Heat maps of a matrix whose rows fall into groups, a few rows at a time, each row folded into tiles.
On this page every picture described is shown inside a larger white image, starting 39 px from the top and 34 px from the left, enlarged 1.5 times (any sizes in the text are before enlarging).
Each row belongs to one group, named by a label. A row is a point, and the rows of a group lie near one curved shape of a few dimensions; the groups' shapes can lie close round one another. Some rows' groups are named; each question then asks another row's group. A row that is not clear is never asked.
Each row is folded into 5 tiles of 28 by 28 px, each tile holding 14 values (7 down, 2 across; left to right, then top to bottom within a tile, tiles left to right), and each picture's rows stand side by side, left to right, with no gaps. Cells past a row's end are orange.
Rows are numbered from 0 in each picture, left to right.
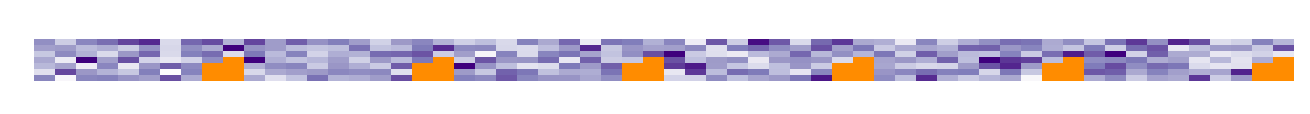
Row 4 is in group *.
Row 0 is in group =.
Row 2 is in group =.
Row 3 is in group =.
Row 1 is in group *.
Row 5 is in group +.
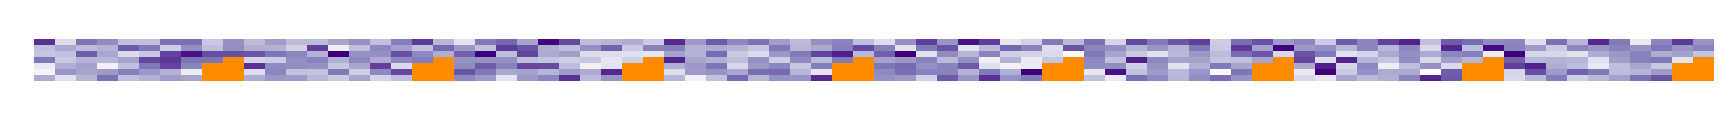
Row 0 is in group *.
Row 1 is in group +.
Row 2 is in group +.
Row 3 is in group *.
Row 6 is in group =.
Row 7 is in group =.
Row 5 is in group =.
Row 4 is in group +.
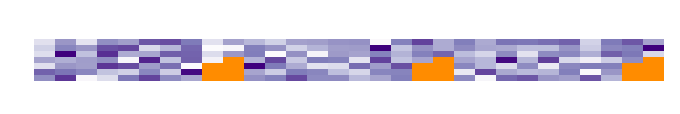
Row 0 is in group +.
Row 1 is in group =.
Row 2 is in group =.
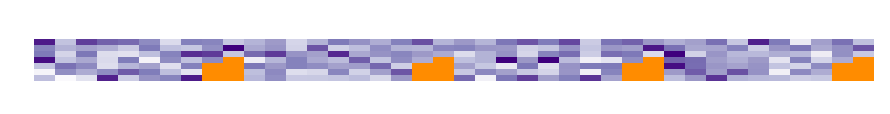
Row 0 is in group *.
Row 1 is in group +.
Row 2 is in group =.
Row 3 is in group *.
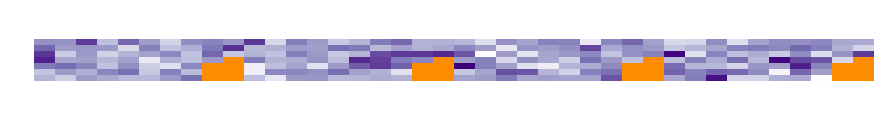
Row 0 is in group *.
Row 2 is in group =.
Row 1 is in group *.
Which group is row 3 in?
*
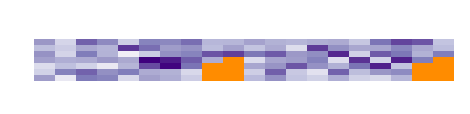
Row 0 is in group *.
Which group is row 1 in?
+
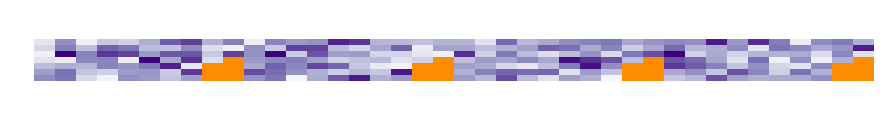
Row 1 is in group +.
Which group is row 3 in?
*
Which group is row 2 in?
*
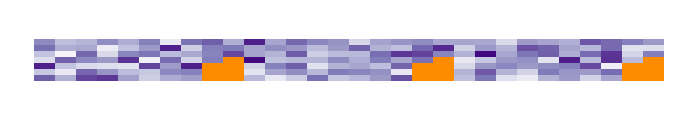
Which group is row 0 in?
=
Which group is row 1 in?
*
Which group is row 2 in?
+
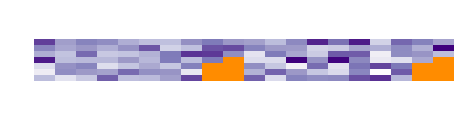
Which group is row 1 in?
=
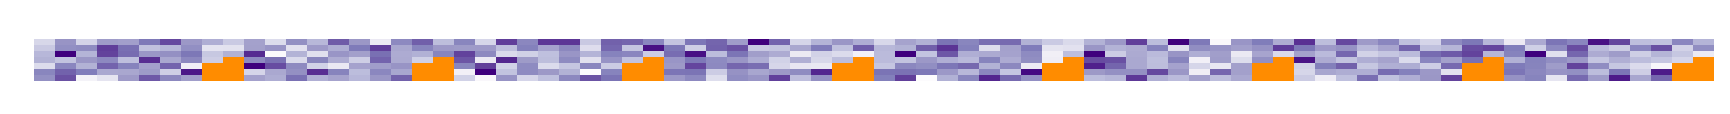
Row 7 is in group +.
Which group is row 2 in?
=
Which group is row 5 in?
*
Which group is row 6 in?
*
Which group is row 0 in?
+
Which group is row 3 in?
+
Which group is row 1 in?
=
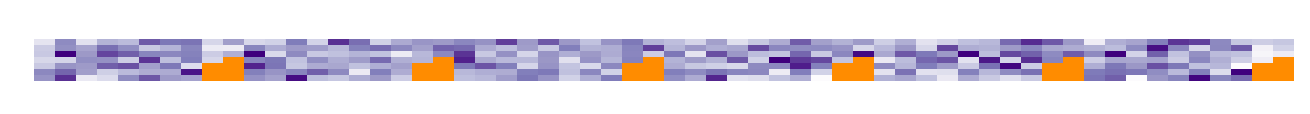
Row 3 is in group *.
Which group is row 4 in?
+
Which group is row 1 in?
*
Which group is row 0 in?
+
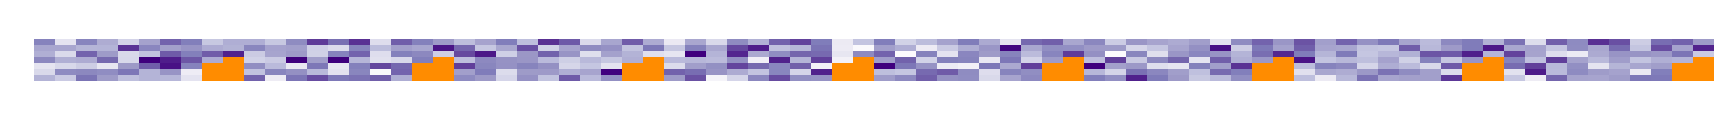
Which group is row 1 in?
=
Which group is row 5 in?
=
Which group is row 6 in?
*
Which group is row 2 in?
+
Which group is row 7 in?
=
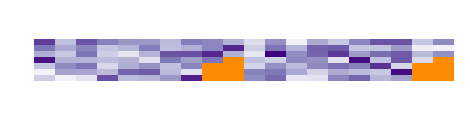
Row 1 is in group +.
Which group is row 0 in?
*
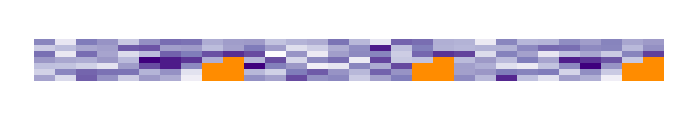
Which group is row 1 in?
=
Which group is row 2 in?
*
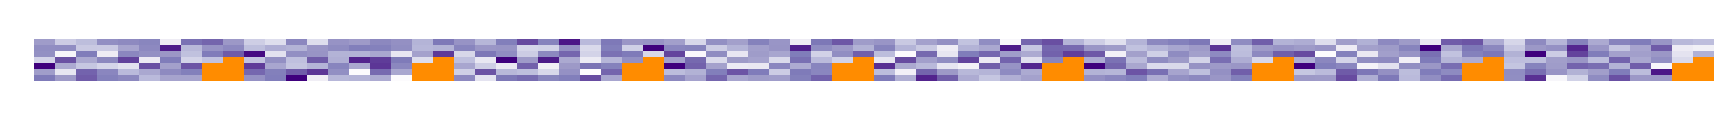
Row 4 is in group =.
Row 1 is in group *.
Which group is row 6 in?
=
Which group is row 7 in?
+
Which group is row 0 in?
=
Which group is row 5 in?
=
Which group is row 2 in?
=
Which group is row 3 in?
=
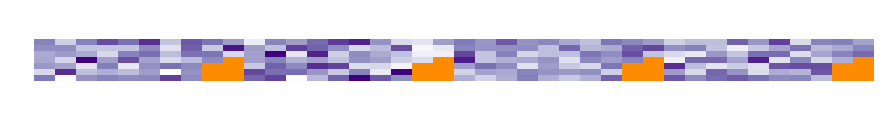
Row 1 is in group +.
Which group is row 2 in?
*
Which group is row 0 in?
=
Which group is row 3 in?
=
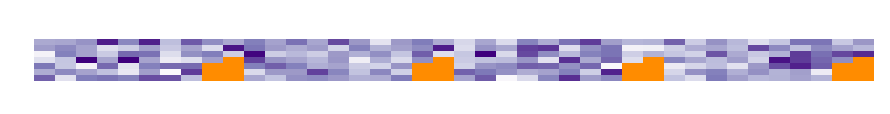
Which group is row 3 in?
*
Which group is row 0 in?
=
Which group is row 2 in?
+
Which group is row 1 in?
*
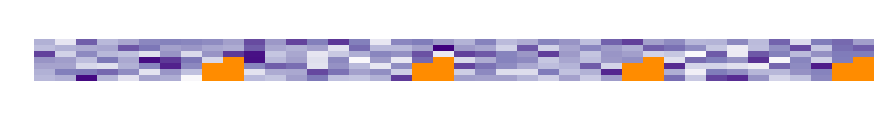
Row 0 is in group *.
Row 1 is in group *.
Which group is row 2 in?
+
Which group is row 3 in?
=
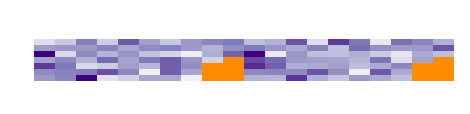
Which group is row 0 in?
*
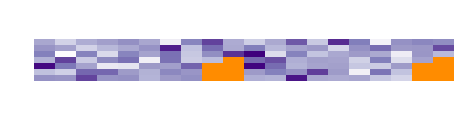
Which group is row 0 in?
=
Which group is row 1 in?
*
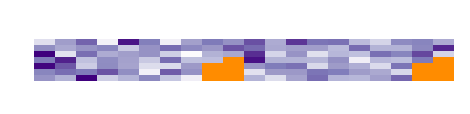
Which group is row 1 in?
*
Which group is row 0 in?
*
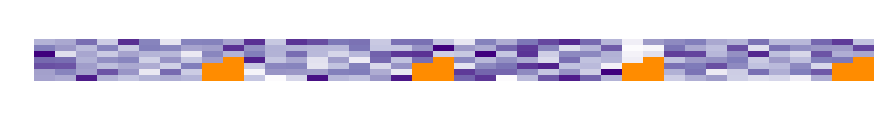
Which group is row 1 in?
*
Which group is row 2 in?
+
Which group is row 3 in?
+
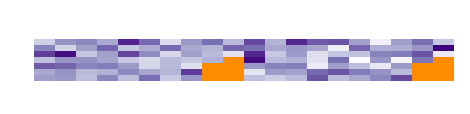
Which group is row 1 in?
*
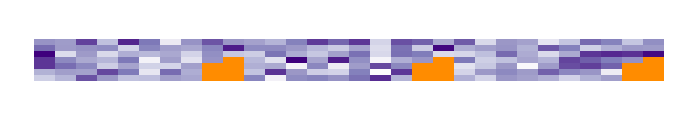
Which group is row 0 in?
*
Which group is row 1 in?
=
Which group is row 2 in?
*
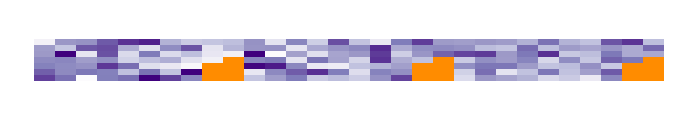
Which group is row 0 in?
+
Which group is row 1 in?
=
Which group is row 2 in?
+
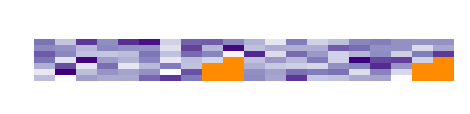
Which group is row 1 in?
*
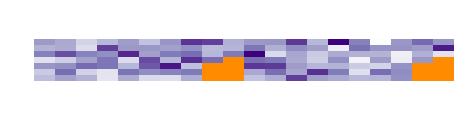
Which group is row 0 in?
+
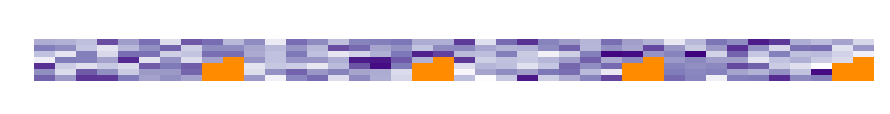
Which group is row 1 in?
*
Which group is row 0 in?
=
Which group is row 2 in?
*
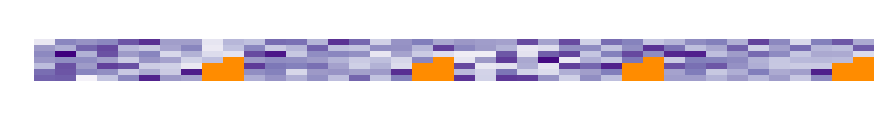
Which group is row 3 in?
+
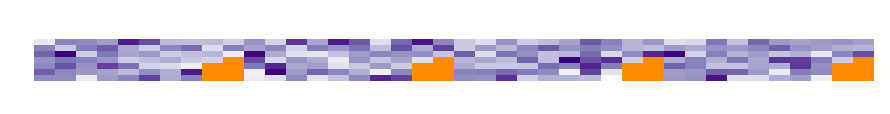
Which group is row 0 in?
+
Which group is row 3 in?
*
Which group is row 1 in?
=
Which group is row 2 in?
*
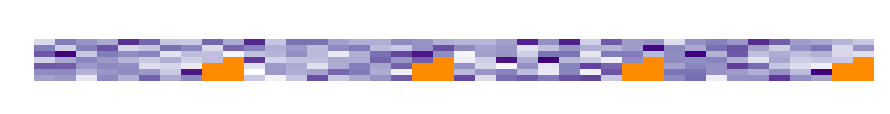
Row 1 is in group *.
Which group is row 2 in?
=
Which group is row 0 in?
+
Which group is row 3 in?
+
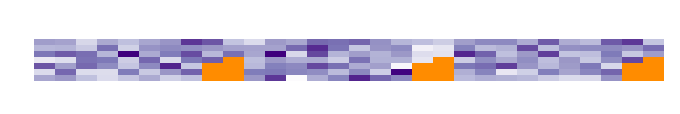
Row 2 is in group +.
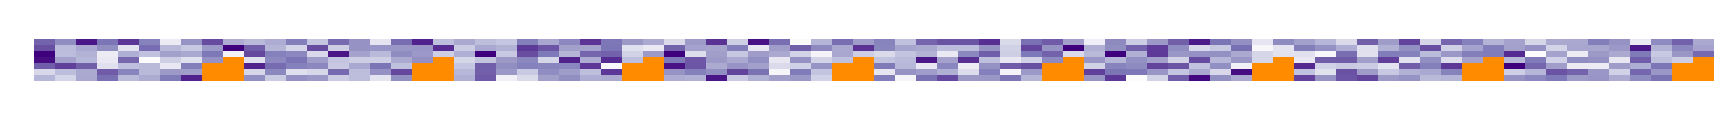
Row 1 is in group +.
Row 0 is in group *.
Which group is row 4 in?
=
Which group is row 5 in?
+
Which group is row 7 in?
=
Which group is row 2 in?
+
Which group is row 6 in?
=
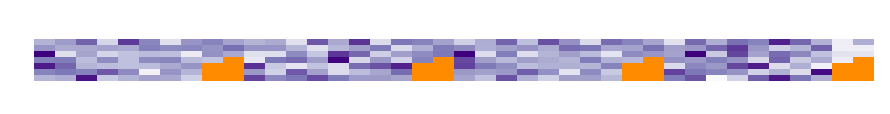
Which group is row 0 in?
*
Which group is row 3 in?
+
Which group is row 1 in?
=
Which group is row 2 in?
*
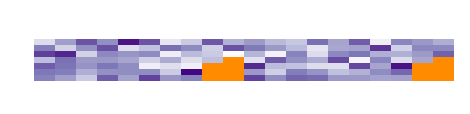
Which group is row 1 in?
=
